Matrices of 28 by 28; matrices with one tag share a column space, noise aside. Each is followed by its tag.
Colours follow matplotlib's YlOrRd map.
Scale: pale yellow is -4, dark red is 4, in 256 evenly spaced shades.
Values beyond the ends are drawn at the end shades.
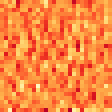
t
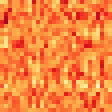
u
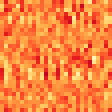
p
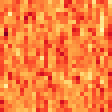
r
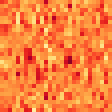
p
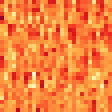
r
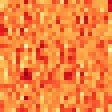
p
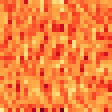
t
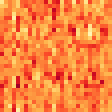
r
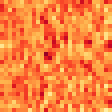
t
